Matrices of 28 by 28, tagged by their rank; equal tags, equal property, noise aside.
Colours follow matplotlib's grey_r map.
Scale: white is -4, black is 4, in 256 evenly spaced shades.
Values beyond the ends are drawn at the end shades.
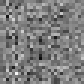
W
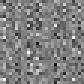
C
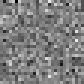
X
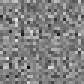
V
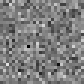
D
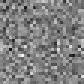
D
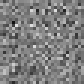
W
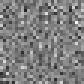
X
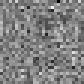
V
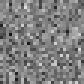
X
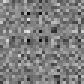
C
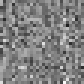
D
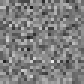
D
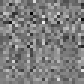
V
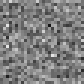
D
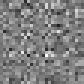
C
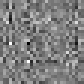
V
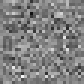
X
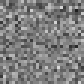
X
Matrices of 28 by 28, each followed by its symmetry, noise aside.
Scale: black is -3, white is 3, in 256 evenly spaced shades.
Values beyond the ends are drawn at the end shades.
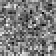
symmetric across the other diagonal.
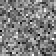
symmetric.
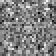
mirrored left to right.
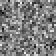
same after a half turn.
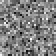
no symmetry.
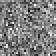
antisymmetric.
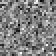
same after a half turn.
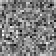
mirrored left to right.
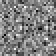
mirrored top to bottom.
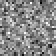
same after a half turn.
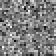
antisymmetric.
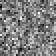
no symmetry.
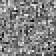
symmetric.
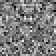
mirrored left to right.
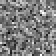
symmetric across the other diagonal.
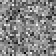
mirrored top to bottom.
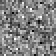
same after a half turn.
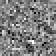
symmetric.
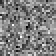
mirrored top to bottom.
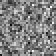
mirrored top to bottom.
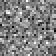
same after a half turn.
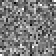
same after a half turn.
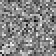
symmetric across the other diagonal.
